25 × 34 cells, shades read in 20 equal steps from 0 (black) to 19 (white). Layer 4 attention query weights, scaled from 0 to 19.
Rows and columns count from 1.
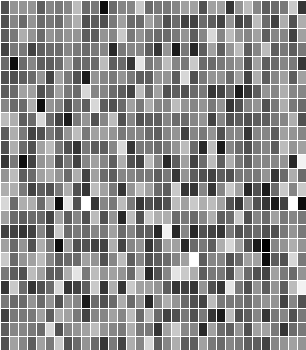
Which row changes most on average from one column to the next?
15
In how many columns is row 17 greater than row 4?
8
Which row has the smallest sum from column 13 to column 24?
4
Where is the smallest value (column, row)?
30, 18
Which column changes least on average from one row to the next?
13
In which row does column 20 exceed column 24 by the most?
14
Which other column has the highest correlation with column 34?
26
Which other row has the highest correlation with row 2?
23
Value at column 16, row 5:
17
